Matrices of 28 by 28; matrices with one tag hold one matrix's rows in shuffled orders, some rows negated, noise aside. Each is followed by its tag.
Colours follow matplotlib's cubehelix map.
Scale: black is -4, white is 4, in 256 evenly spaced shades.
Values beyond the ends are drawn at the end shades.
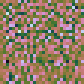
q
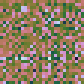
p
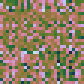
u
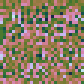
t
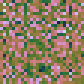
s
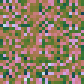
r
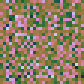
q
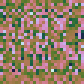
t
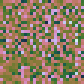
p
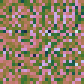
p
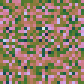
r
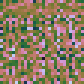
u
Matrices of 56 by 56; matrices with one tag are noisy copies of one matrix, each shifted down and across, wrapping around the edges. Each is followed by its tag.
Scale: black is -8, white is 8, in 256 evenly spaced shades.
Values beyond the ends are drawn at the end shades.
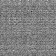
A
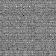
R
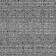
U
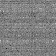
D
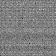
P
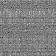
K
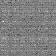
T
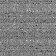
D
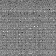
P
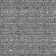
T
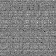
R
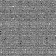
T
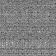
K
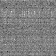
K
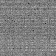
U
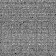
U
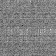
K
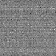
P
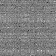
D
